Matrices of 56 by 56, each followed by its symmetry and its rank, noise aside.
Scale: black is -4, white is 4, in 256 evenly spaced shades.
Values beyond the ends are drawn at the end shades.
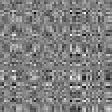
no symmetry, rank three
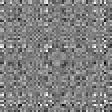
symmetric, rank three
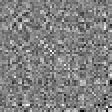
symmetric, rank six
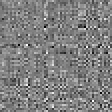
antisymmetric, rank four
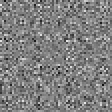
antisymmetric, rank six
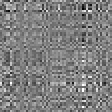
no symmetry, rank three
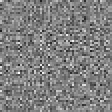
no symmetry, rank six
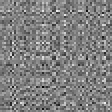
no symmetry, rank four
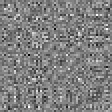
symmetric, rank six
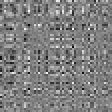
antisymmetric, rank four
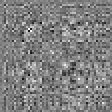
symmetric, rank four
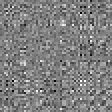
symmetric, rank six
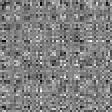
symmetric, rank four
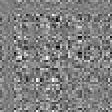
antisymmetric, rank four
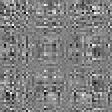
antisymmetric, rank four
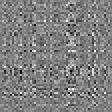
no symmetry, rank four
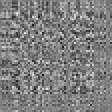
antisymmetric, rank four
